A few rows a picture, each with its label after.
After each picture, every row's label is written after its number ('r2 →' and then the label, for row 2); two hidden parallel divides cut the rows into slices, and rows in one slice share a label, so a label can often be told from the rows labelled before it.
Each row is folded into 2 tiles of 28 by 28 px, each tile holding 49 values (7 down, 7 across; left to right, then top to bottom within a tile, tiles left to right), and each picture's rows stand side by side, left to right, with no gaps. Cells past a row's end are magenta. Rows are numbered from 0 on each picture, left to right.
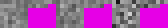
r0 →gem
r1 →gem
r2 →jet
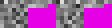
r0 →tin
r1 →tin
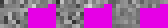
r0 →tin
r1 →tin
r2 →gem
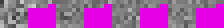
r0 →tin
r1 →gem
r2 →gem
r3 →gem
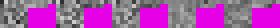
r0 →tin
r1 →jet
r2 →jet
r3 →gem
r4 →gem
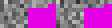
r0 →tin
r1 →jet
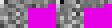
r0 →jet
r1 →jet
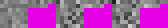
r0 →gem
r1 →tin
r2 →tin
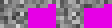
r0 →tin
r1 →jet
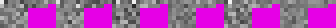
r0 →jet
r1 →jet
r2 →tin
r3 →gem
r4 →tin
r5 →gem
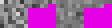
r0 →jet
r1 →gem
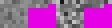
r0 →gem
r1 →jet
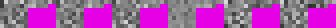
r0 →tin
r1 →tin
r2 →tin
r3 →gem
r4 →jet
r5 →jet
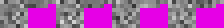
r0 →jet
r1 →jet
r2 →tin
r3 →jet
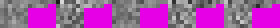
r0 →gem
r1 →tin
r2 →gem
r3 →jet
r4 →jet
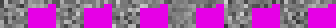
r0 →tin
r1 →tin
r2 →tin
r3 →gem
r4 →jet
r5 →tin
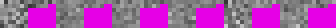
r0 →jet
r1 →gem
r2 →gem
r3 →gem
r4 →tin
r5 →gem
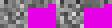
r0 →jet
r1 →jet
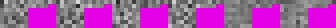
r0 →tin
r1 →tin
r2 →jet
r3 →tin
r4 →gem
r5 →gem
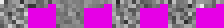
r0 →jet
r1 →gem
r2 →jet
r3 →tin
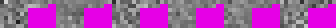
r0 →tin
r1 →gem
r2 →tin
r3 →gem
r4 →gem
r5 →jet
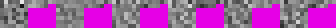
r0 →tin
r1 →gem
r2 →jet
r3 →jet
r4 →tin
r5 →jet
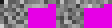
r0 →tin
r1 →tin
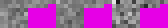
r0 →gem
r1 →gem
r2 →jet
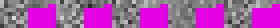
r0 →jet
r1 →jet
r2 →tin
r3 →gem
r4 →tin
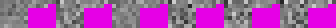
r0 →gem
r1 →tin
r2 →gem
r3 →tin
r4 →tin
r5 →tin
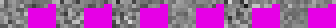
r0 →jet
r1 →jet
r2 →jet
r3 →gem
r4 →tin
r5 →gem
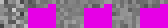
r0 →jet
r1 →gem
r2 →gem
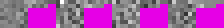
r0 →gem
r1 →tin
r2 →jet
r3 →tin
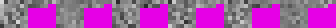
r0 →jet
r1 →gem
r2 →jet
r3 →tin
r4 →jet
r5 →gem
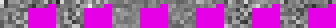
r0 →jet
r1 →tin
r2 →gem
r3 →gem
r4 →tin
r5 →jet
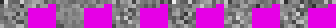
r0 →tin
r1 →gem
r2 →jet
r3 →tin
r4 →jet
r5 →jet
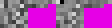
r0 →jet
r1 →jet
